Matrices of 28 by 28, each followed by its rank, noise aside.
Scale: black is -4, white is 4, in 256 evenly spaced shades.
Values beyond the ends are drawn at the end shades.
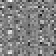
four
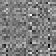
three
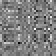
three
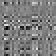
two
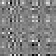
two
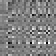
two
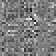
four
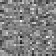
six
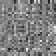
four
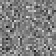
six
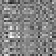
three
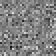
six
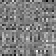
four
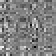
four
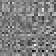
four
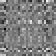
two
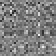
four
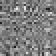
four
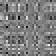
two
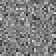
six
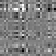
two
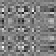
two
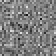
six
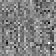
six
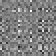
three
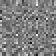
four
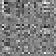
four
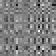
two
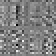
three
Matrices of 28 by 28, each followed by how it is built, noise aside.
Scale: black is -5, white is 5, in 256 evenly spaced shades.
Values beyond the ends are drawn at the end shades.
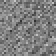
Hankel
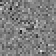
block diagonal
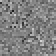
block diagonal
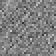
Hankel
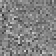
lower triangular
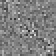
block diagonal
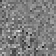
lower triangular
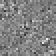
block diagonal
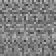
repeating columns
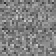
repeating columns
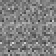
repeating columns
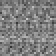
repeating columns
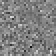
lower triangular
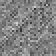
Hankel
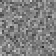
noise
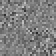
block diagonal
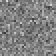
noise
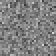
noise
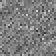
Hankel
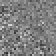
lower triangular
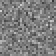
noise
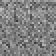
repeating columns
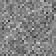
Hankel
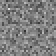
repeating columns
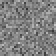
noise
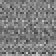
repeating columns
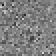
block diagonal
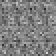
repeating columns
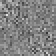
block diagonal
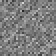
Hankel
